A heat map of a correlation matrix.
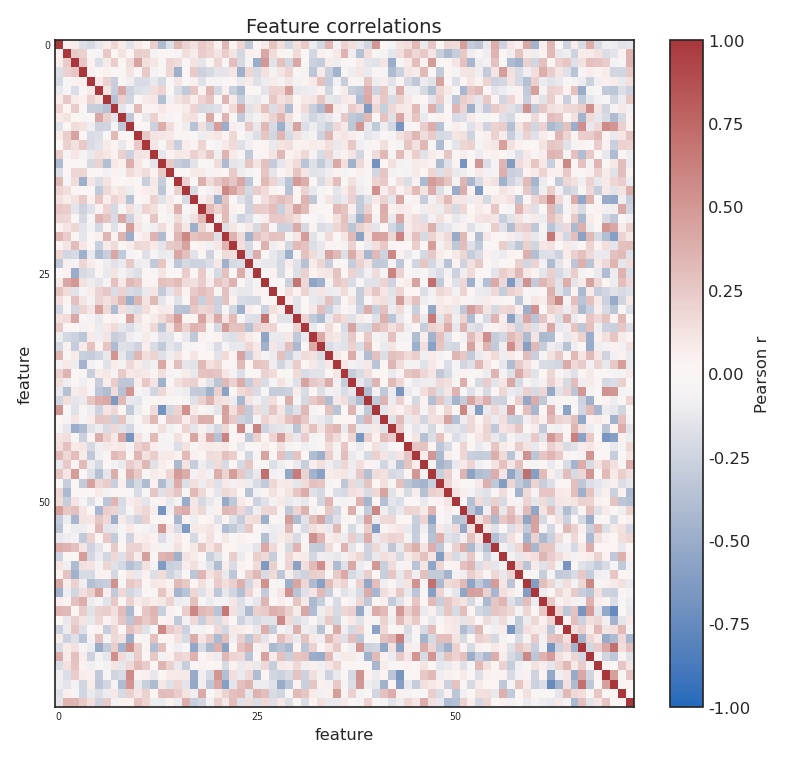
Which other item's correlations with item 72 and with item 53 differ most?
16
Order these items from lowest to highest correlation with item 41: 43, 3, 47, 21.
3, 47, 43, 21
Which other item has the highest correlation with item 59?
47
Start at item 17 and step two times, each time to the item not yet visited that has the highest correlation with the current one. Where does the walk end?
21
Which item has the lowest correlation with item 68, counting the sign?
40
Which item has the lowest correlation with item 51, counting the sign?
13
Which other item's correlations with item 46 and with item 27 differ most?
66
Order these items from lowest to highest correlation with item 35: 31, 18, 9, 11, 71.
11, 31, 9, 18, 71
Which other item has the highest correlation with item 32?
54
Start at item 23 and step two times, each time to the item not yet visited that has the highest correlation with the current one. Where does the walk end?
25
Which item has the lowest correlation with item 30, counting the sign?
57
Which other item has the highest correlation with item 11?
56
